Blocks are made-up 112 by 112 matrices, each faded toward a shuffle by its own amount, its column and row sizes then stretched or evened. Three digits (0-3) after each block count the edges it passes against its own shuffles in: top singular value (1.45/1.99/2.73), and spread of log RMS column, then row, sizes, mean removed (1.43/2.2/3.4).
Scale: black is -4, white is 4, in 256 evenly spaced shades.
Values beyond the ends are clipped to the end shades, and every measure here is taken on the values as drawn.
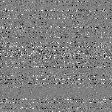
0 1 3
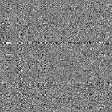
2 2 2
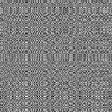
3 2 3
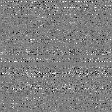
1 1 3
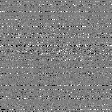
0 1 3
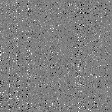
1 2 1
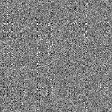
2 2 1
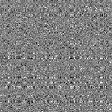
3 1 2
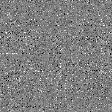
0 1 2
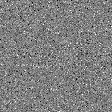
1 0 0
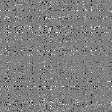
1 2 3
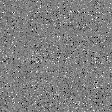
0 1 1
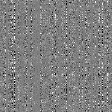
2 3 1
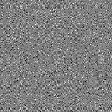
3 1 1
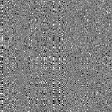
3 2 1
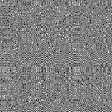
3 1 1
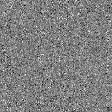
1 1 0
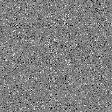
1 1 1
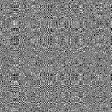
3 2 2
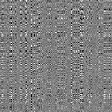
3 3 2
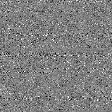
1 0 2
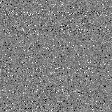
0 0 2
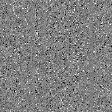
0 2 0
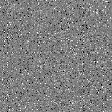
2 1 0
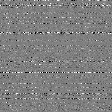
2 0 3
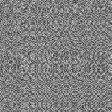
3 0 0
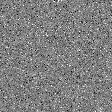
0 0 0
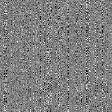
2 3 0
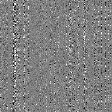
2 3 0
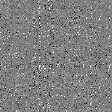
2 2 1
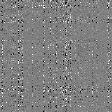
1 3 2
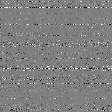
2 0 3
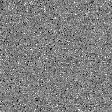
1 0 1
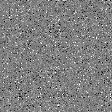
1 1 1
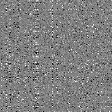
2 2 1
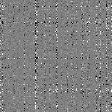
1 3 2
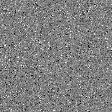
0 1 1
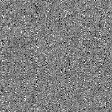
2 2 0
